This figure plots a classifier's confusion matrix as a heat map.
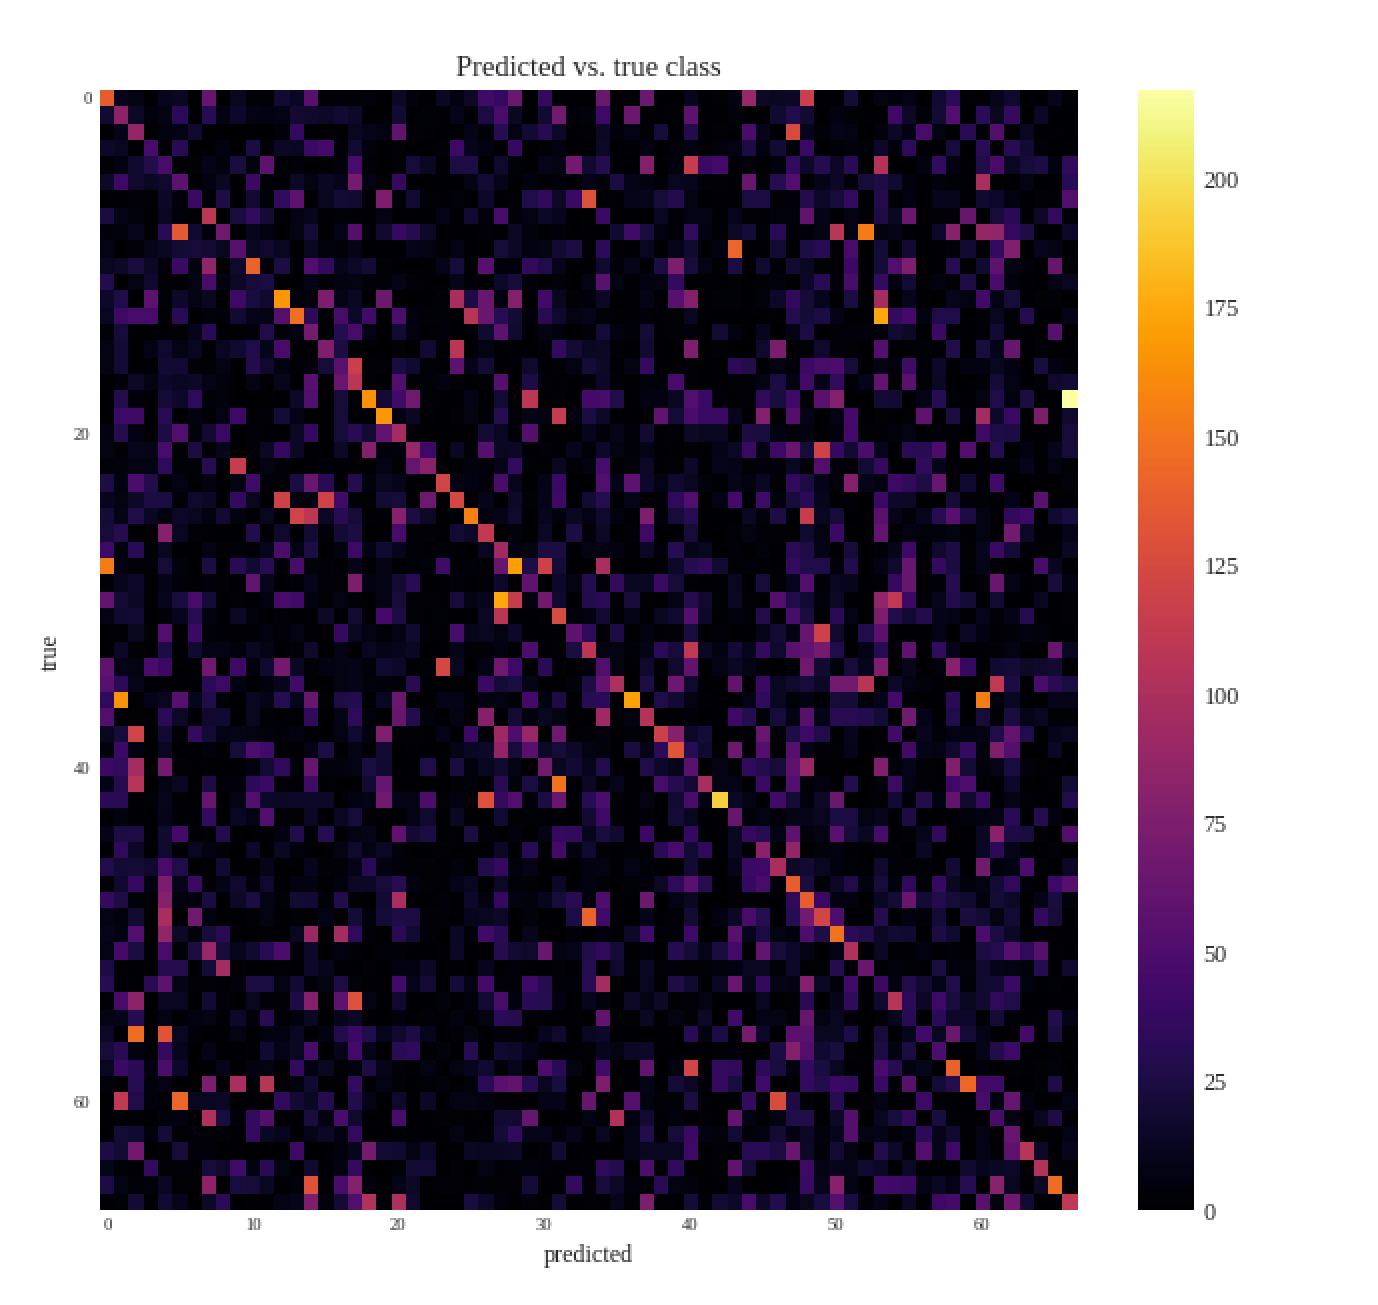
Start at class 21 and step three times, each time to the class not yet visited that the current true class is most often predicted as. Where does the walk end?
40
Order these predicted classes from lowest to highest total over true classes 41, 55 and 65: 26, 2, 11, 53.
26, 53, 11, 2
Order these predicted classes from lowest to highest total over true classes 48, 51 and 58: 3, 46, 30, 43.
3, 46, 43, 30
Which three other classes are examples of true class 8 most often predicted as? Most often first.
52, 5, 50
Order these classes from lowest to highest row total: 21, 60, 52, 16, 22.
52, 22, 16, 60, 21
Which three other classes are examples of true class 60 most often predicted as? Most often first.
5, 46, 1
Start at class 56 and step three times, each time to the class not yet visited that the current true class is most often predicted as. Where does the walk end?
4
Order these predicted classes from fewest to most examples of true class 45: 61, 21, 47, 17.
21, 17, 61, 47
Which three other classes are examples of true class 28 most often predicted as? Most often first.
0, 30, 34
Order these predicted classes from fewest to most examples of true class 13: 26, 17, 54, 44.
44, 17, 54, 26
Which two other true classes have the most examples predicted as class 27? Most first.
30, 31
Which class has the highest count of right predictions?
42
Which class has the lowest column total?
23
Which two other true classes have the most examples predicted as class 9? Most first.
22, 59
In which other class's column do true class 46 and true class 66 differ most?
20
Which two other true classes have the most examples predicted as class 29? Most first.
18, 38
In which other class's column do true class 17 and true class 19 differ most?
31
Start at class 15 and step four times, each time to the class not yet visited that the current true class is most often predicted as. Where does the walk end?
34
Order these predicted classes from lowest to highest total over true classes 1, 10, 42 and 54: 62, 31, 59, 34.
59, 62, 34, 31
